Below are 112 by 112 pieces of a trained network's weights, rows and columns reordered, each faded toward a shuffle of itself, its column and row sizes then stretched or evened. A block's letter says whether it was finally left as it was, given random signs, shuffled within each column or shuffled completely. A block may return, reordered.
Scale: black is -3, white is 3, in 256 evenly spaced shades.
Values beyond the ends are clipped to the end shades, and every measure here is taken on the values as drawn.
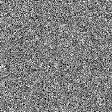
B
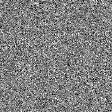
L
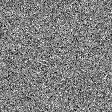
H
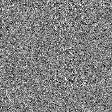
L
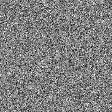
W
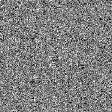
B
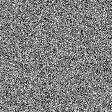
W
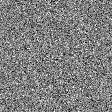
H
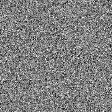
L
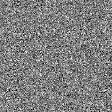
L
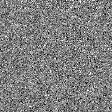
L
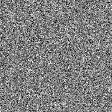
W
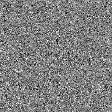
B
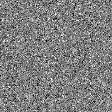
L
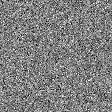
H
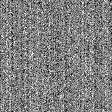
W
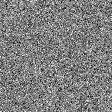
H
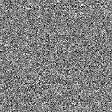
B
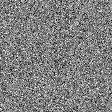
H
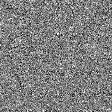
L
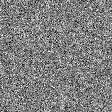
H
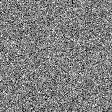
H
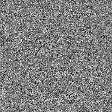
L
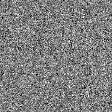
L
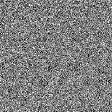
B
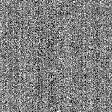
B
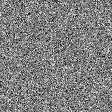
H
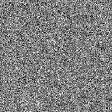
B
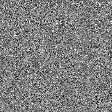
L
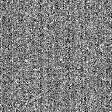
B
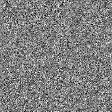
L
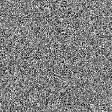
B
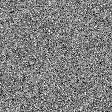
H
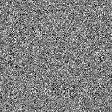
B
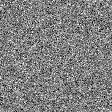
H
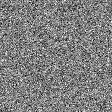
H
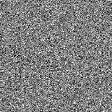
B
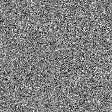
L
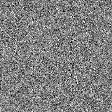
W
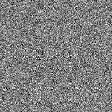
B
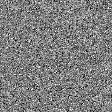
L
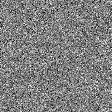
W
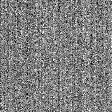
W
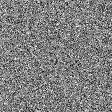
H
